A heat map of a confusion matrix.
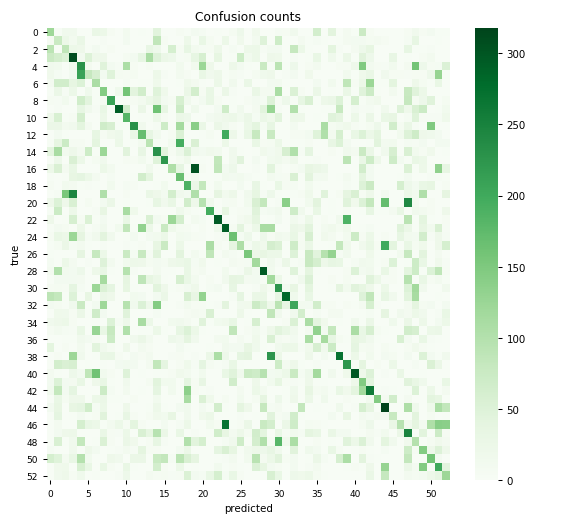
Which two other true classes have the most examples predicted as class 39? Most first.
22, 50
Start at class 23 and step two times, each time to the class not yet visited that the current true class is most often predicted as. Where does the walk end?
36
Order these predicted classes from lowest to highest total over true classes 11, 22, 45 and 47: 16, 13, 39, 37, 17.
37, 13, 16, 17, 39
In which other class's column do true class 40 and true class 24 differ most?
6
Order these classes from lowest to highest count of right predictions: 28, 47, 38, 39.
39, 47, 38, 28
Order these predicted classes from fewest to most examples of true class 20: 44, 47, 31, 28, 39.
39, 28, 31, 44, 47
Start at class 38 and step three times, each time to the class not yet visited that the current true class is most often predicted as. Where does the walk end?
10
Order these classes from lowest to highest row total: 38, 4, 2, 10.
2, 10, 38, 4
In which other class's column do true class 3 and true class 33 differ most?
13
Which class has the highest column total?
47
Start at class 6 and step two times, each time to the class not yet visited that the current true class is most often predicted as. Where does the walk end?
18
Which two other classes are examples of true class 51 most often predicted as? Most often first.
49, 44
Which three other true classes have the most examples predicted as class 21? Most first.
25, 26, 33
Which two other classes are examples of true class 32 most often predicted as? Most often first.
14, 7
